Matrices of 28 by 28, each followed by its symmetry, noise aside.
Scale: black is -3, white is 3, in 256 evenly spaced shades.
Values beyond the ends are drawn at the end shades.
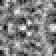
mirrored top to bottom.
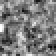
no symmetry.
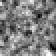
antisymmetric.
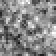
symmetric across the other diagonal.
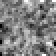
antisymmetric.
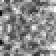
mirrored top to bottom.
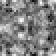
mirrored top to bottom.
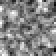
no symmetry.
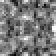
mirrored top to bottom.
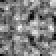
mirrored top to bottom.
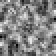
same after a half turn.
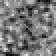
same after a half turn.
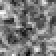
no symmetry.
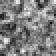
antisymmetric.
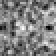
mirrored top to bottom.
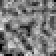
symmetric across the other diagonal.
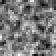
no symmetry.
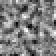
antisymmetric.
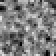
symmetric across the other diagonal.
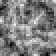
symmetric across the other diagonal.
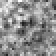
symmetric.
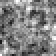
symmetric across the other diagonal.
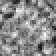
symmetric across the other diagonal.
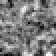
no symmetry.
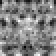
mirrored left to right.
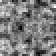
mirrored top to bottom.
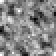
symmetric across the other diagonal.
